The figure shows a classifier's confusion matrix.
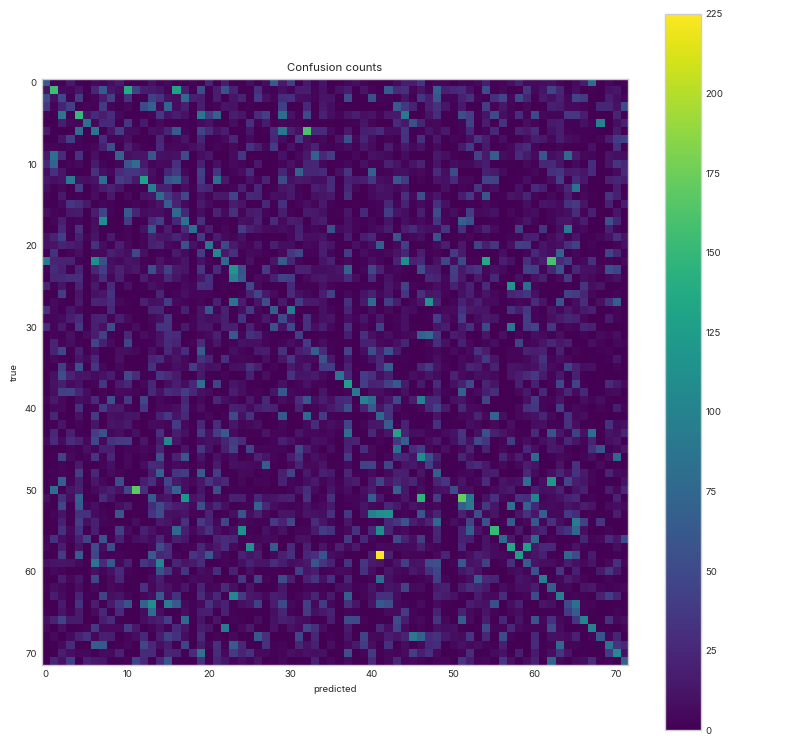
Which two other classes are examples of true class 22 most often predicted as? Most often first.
62, 54
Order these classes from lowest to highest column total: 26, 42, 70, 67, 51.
67, 26, 70, 42, 51
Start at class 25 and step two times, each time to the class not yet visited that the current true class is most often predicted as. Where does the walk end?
59
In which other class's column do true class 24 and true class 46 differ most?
23
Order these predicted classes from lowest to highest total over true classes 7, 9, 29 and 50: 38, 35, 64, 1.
38, 35, 64, 1
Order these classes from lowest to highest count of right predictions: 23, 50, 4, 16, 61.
50, 16, 61, 23, 4
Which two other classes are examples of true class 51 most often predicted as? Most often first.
46, 17
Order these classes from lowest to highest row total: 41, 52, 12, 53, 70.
41, 70, 52, 53, 12
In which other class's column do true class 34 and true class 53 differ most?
42
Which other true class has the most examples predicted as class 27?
47
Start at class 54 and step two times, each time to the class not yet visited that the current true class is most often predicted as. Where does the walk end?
13
